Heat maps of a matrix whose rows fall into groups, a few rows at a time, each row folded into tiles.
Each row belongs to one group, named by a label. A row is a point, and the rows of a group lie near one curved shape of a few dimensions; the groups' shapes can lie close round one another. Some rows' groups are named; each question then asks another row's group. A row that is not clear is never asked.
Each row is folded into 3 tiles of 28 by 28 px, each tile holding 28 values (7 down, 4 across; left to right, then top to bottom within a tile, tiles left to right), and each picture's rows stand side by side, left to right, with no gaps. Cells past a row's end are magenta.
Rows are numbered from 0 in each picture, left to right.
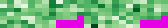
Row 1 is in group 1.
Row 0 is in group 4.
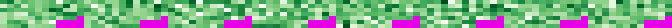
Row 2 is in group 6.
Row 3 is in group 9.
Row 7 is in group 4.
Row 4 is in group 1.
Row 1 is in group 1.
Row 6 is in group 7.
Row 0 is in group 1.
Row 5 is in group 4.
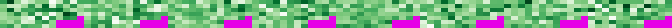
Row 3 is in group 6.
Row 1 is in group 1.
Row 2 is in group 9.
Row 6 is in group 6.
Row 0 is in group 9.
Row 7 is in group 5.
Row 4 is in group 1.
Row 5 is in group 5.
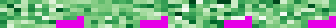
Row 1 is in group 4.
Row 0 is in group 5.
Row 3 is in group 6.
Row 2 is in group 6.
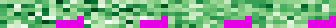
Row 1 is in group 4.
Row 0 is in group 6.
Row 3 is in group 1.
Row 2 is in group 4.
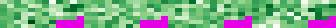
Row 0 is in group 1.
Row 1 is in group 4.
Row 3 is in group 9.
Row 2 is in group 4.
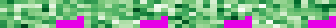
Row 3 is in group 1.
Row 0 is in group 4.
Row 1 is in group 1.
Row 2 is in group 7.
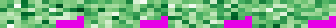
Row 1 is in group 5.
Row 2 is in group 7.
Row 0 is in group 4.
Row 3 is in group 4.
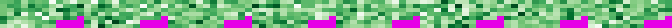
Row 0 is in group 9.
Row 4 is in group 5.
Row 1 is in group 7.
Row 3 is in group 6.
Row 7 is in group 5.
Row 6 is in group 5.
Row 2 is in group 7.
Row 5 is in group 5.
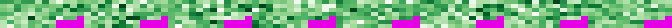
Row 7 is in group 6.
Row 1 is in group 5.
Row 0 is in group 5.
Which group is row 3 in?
1
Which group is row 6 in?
6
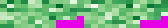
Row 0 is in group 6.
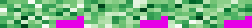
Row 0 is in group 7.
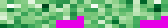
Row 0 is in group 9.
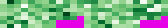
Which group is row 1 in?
1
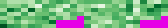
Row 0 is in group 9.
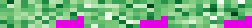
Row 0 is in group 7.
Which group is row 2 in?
9
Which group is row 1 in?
7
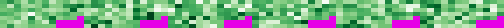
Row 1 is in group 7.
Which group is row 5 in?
1
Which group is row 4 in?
1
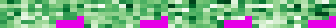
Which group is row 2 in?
6
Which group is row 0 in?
5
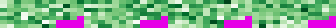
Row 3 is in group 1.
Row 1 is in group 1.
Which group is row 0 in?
7
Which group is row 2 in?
6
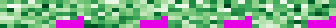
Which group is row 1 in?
9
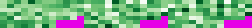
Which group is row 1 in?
4
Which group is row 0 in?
4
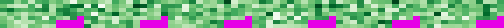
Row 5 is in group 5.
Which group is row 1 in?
4
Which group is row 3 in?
5
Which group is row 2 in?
6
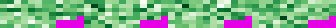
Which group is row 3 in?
5
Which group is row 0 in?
4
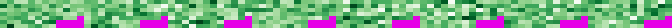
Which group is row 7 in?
9
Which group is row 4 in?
7
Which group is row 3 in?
4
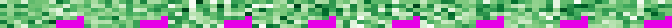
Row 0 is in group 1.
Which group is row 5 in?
5
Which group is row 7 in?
9
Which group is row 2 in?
4
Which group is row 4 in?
4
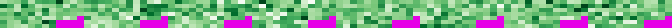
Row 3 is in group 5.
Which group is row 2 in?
9
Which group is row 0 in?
6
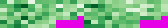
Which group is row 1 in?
1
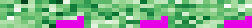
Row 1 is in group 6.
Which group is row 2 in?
7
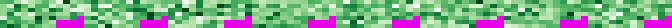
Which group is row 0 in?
9
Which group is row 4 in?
7
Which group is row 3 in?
1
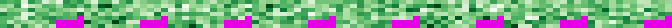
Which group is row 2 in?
4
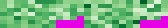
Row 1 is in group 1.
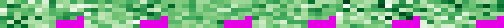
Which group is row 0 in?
7
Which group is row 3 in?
6
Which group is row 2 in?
6
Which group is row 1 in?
1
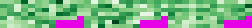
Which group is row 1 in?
7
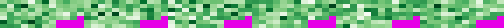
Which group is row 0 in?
7
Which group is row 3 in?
5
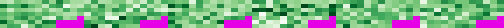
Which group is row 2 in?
1
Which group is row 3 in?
4
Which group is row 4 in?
6
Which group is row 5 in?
5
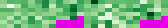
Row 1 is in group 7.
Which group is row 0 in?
1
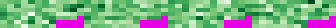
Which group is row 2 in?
5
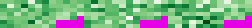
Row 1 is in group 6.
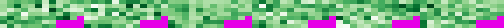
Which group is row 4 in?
5
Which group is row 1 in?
9
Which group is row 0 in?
7
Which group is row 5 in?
5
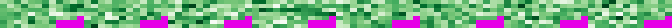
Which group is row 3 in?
4
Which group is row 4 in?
5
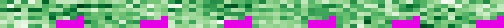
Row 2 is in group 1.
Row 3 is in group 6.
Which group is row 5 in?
9
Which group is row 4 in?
1
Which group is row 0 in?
4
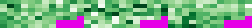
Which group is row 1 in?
4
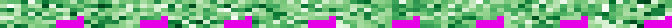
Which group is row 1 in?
7
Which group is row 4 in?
5
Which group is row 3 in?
6
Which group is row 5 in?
5
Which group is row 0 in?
9
